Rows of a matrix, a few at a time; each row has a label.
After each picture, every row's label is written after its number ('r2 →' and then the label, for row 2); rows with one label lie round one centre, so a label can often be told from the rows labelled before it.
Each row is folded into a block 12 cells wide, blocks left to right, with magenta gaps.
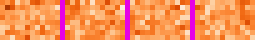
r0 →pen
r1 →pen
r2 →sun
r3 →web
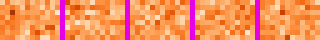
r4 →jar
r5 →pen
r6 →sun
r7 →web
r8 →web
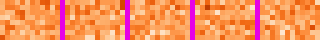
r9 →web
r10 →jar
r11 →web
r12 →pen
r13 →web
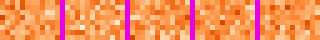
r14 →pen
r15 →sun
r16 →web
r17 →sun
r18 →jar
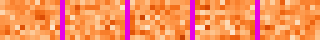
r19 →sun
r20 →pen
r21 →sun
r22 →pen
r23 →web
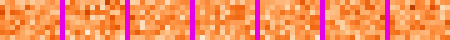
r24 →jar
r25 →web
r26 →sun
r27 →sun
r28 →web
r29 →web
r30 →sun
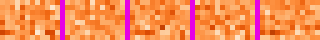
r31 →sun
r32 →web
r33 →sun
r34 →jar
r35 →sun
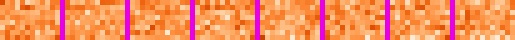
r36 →pen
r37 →pen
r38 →sun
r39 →pen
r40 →web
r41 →jar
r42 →jar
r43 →jar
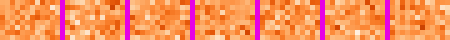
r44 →sun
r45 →web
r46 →sun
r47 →jar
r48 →sun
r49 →web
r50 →sun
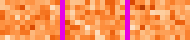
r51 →sun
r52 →web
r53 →pen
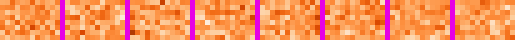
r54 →sun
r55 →sun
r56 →sun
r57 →web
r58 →web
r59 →web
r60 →jar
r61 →sun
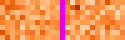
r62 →pen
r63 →pen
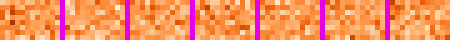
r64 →jar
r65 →sun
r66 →pen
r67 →jar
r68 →pen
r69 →pen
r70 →pen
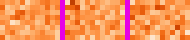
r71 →web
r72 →jar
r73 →jar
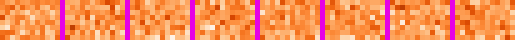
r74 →pen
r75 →web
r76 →jar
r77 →sun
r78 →web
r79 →jar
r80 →pen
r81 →jar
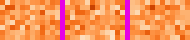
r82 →pen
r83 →jar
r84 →sun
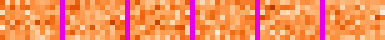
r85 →pen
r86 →pen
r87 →jar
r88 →web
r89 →pen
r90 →jar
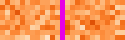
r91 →jar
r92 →sun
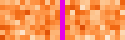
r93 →web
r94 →jar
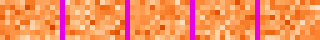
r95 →jar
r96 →sun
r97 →sun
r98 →web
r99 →sun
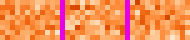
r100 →jar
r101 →pen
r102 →jar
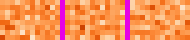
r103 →web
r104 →jar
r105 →sun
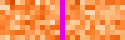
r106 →sun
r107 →pen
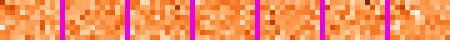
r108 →pen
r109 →web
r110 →web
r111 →sun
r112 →jar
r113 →web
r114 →pen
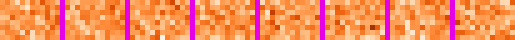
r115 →web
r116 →web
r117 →web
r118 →jar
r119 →jar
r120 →jar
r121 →web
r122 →sun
